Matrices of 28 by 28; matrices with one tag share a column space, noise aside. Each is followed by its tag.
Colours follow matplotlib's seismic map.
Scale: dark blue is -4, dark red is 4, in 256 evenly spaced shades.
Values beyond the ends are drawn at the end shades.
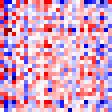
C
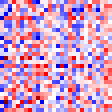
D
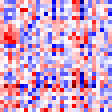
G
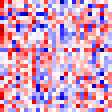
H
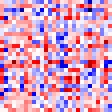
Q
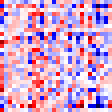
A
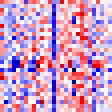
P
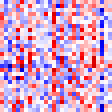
P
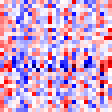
P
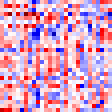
H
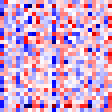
A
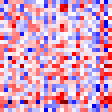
D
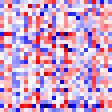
A
